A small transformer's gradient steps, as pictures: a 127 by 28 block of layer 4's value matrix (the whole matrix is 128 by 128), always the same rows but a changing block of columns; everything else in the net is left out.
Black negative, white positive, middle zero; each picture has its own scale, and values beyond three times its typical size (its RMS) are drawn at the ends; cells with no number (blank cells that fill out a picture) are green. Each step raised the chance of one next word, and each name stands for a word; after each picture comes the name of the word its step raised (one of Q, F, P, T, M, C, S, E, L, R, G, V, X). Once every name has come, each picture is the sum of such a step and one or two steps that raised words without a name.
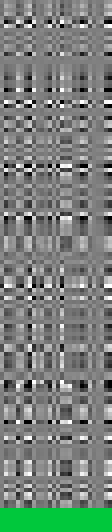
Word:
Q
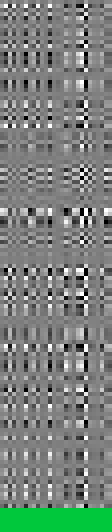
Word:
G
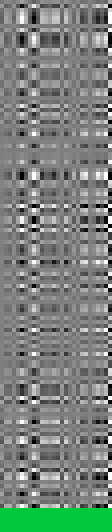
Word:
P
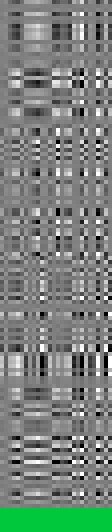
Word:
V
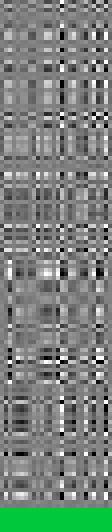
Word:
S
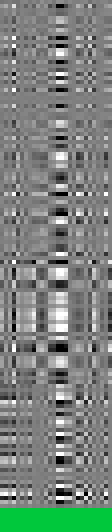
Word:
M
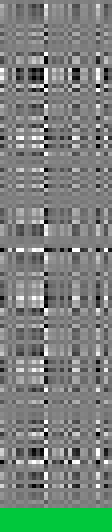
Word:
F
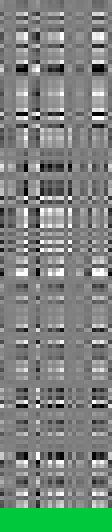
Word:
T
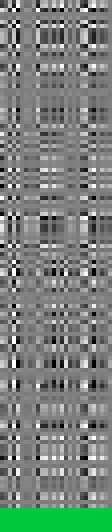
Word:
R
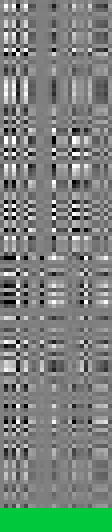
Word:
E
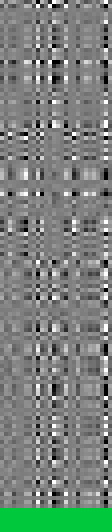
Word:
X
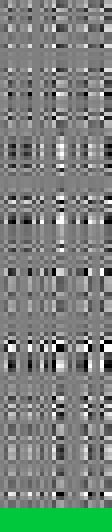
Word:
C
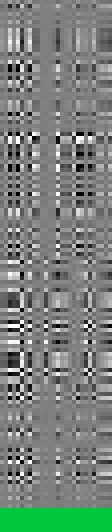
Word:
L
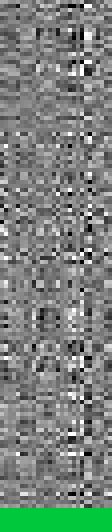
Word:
M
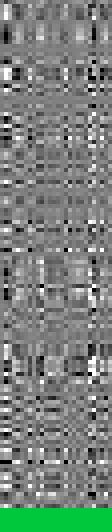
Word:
F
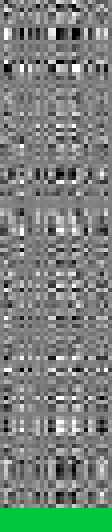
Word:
X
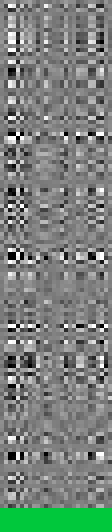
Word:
L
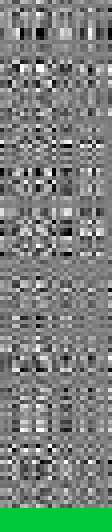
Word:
V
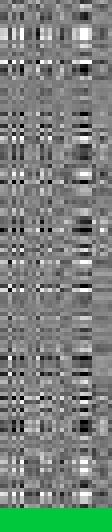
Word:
X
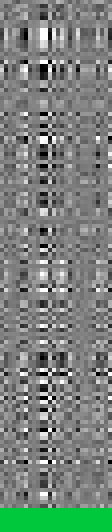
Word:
L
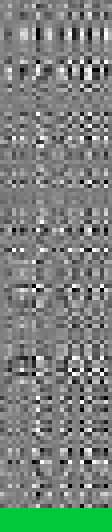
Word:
F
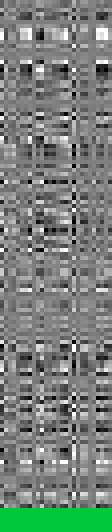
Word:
C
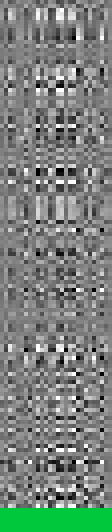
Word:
V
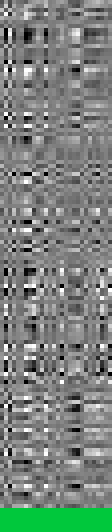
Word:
G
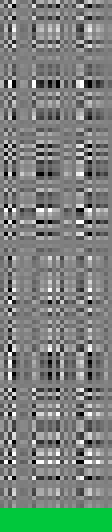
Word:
V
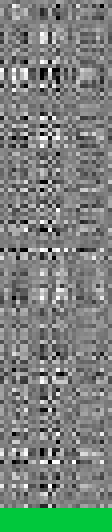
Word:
F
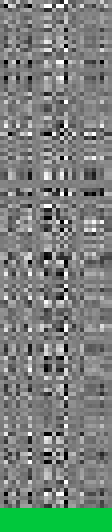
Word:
X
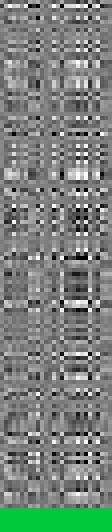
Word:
X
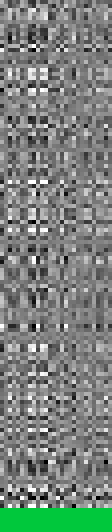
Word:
M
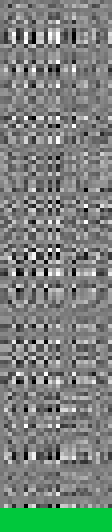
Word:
R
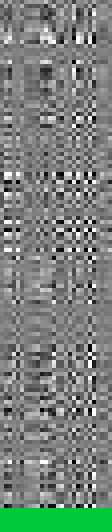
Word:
P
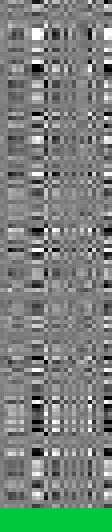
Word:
S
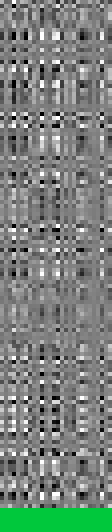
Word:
S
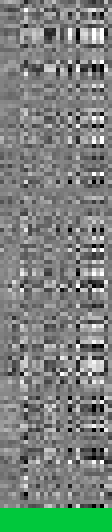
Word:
R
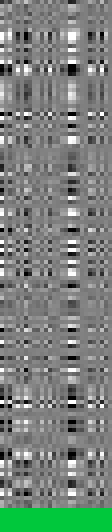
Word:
T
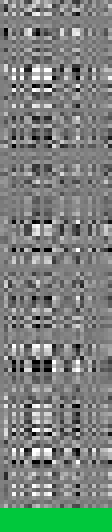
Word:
F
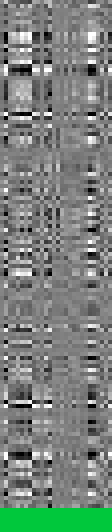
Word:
T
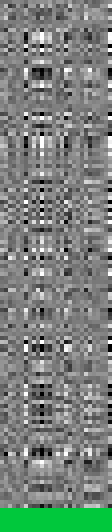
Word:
C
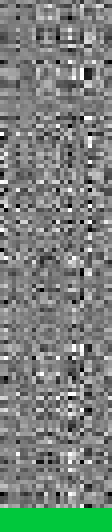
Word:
X
